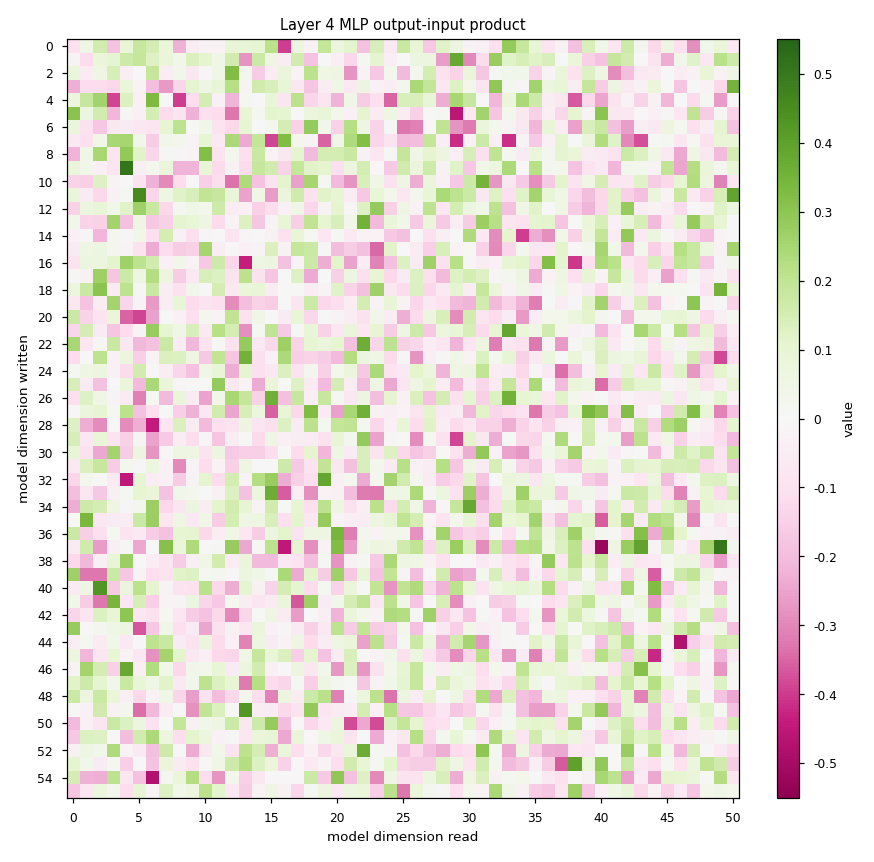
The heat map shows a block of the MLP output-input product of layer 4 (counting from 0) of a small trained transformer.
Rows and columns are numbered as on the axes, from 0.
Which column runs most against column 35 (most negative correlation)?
40
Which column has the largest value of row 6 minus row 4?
8
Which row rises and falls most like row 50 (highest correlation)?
33
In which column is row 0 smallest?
16
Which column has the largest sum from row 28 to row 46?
43
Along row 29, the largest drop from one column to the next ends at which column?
23
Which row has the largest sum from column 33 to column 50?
37
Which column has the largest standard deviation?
6
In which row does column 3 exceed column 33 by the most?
7
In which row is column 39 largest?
27
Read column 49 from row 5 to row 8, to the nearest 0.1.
0 0.1 0.1 -0.2
